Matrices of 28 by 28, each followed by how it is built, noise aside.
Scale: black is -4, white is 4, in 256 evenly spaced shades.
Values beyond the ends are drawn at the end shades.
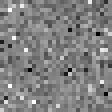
sparse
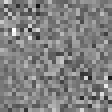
block diagonal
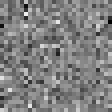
uneven columns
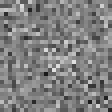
block diagonal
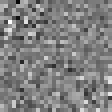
block diagonal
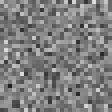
noise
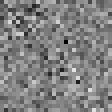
block diagonal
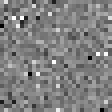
sparse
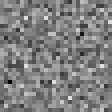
noise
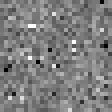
sparse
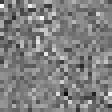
block diagonal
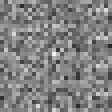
repeating rows
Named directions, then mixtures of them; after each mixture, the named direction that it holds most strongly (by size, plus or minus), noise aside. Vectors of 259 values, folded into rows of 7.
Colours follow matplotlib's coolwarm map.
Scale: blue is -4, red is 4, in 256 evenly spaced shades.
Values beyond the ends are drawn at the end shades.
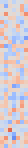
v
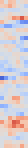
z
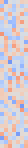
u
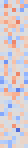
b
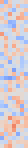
u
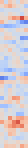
z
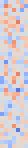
b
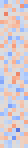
b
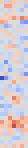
z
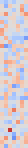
v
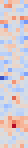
z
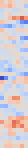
z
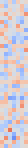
v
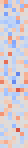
b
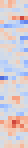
z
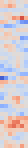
z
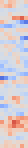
z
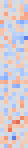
v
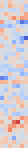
z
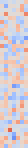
v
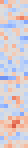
z
